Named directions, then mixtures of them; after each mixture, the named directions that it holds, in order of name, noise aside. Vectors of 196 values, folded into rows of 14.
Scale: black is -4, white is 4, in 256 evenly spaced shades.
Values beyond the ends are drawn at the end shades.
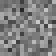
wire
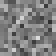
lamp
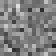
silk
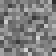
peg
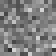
peg, silk.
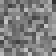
peg.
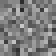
silk, wire.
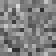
silk.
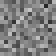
lamp, wire.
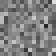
peg, wire.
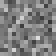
lamp.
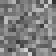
lamp, peg.
